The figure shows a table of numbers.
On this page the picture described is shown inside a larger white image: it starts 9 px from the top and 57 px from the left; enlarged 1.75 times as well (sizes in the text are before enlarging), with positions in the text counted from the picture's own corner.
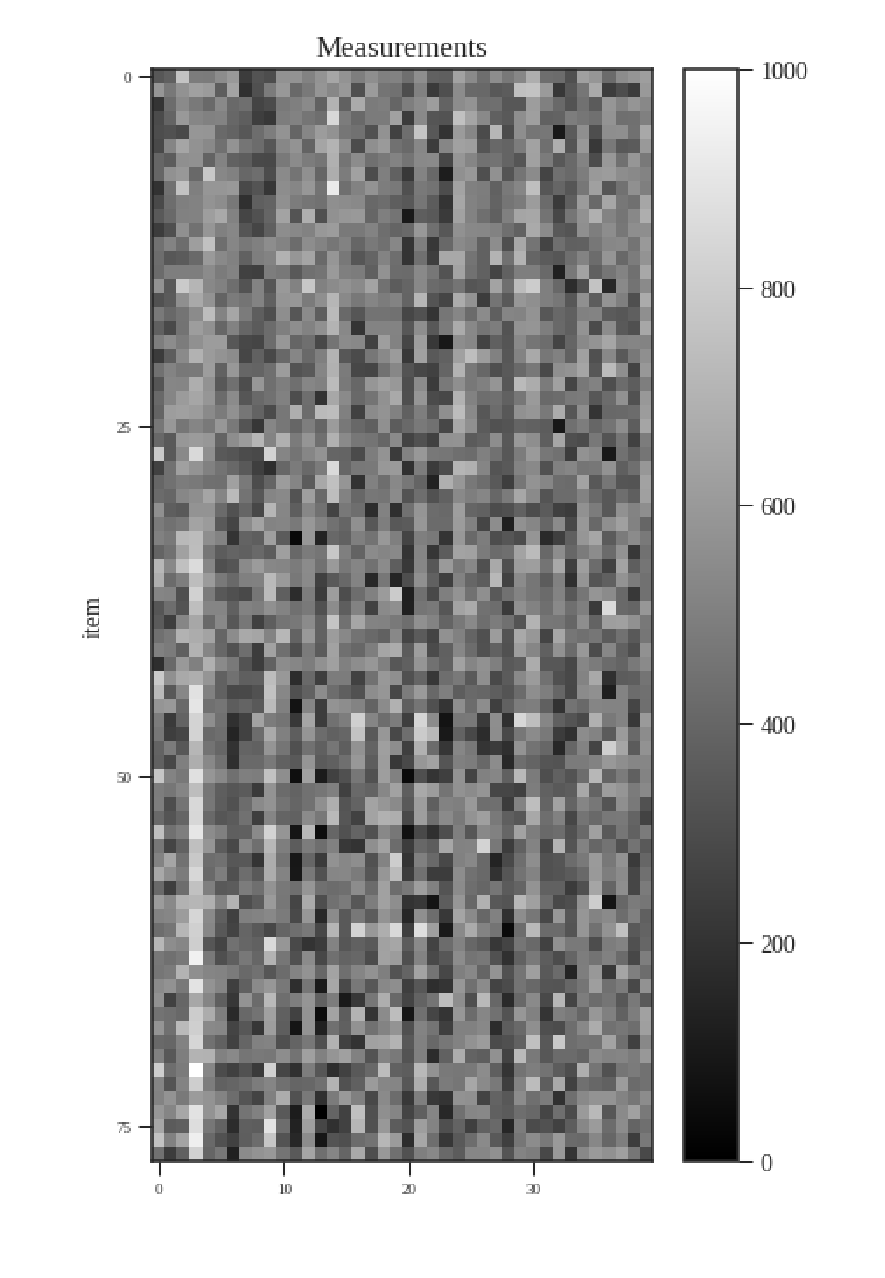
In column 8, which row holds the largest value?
26
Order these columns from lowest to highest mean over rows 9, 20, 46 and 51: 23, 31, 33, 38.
23, 33, 38, 31
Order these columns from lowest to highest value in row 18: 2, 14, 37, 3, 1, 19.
1, 37, 2, 19, 3, 14
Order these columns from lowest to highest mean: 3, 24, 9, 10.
10, 9, 24, 3
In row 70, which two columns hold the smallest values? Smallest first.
22, 28
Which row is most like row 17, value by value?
30
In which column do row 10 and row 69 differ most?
32
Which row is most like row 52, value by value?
72
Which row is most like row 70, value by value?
12
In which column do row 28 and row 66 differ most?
9
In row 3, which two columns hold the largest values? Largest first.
14, 24
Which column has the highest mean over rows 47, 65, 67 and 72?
3
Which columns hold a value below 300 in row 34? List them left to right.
20, 22, 38
